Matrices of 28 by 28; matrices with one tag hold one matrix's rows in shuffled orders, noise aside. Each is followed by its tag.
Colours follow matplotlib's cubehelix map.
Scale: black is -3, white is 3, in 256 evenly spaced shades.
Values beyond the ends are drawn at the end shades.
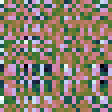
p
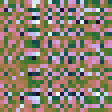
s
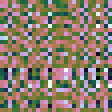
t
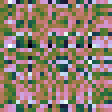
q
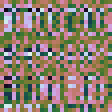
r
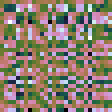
q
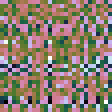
t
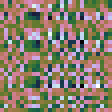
s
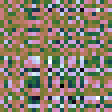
s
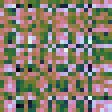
q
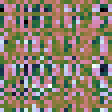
p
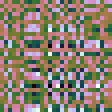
s
